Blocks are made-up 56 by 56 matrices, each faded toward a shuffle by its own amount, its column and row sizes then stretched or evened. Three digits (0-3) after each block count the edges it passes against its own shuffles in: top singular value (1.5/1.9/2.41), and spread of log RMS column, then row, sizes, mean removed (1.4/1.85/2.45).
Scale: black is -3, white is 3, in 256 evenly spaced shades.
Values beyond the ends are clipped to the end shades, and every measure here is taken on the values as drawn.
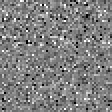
0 1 2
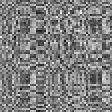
3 1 1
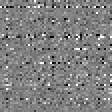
0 2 3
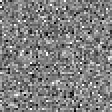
1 0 1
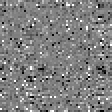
1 1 1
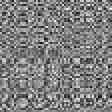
3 0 3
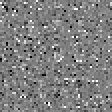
0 0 1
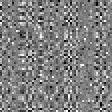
3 3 0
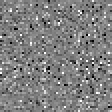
0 2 1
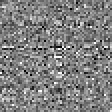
2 1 2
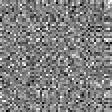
3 0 0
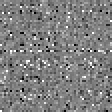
1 1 2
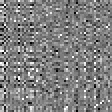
3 3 1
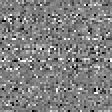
0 0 3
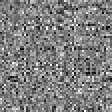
2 0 2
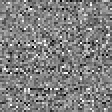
1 0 2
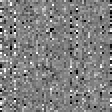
2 3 0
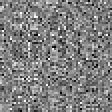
2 1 0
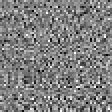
2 1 2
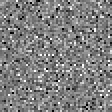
1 0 1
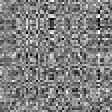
3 3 1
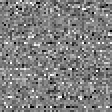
0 0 3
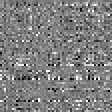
2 1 3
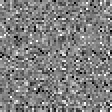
2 1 1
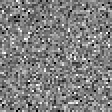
0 0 0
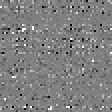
1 1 3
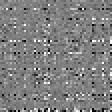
2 3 3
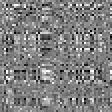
3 2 3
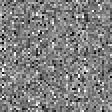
0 3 0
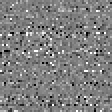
0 0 3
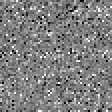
0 0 1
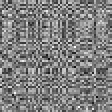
3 1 2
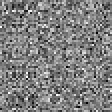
2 0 1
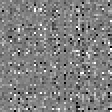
0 3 2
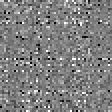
0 2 3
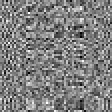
3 2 0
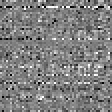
2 1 3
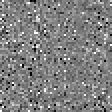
0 2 0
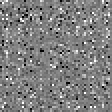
0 3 1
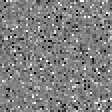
0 0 0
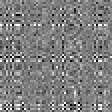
3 3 3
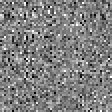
1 2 1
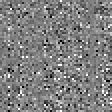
0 3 2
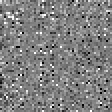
0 2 1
